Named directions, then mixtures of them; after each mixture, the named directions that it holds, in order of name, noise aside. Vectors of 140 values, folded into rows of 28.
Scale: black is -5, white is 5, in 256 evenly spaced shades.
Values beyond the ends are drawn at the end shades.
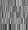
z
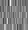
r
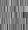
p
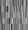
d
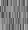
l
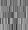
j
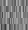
d, z.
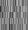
d, l, z.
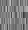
p.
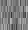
j, p.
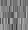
j.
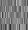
z.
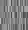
p.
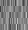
l, r, z.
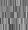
j, z.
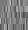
p.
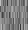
l.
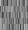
l.
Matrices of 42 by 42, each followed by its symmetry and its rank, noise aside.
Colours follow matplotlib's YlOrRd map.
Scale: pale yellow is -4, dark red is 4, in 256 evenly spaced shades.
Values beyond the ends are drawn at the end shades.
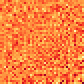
symmetric, rank seven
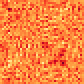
symmetric, rank five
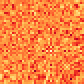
symmetric, rank five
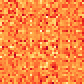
no symmetry, rank six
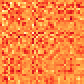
symmetric, rank five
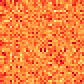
symmetric, rank five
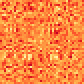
no symmetry, rank six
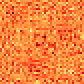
symmetric, rank five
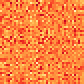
no symmetry, rank seven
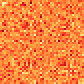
symmetric, rank seven
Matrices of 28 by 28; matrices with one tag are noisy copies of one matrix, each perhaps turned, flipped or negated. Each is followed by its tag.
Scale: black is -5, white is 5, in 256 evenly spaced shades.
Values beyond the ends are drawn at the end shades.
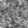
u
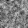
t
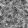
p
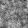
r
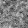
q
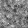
q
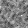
t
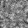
p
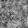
r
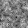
u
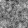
u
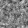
p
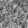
t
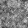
r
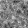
q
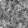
u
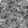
u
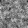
u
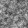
q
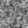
u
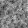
q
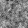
u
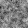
u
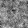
r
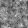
r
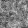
r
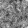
u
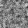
p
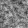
q
